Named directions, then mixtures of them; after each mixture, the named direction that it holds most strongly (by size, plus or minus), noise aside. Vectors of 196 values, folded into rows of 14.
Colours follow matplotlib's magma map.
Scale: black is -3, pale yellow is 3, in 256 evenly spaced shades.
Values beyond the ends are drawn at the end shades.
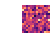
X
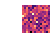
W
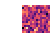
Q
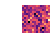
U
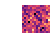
U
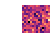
U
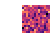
Q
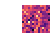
U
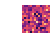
U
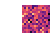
W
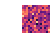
W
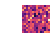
X
